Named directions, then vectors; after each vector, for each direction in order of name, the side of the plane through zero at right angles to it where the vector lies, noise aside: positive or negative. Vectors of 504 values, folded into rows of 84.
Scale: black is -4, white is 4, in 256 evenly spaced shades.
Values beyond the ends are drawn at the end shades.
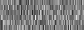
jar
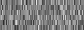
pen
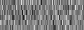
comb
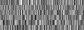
positive, negative, positive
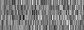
positive, positive, positive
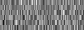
positive, negative, positive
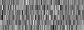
positive, negative, negative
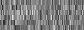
negative, negative, positive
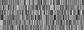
positive, negative, negative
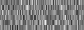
positive, negative, positive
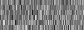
positive, positive, negative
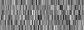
negative, negative, negative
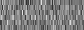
negative, positive, positive
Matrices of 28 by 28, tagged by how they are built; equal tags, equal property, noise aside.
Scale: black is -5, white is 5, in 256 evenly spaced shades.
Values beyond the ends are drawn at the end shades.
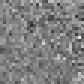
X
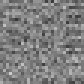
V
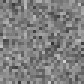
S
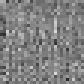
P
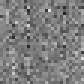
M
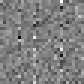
M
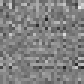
P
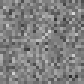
V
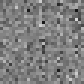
M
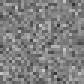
S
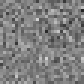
P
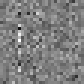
M
